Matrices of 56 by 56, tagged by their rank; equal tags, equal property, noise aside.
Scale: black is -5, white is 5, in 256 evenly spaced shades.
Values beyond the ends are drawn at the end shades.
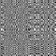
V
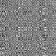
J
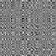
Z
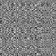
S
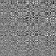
V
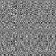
S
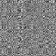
S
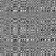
V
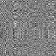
S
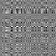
V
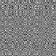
J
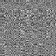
S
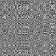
S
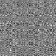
S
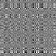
V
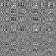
V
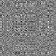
J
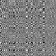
V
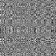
Z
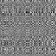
Z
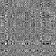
J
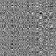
Z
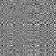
V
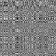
V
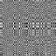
V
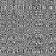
Z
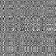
J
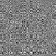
J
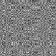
S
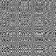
Z
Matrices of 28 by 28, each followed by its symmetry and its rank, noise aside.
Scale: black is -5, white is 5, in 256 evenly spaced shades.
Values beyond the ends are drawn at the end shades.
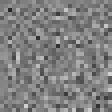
symmetric, rank six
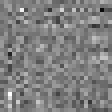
no symmetry, rank four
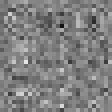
antisymmetric, rank four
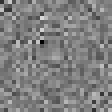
symmetric, rank five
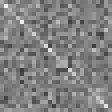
symmetric, rank six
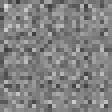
symmetric, rank five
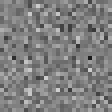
antisymmetric, rank six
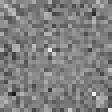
symmetric, rank five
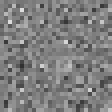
symmetric, rank six
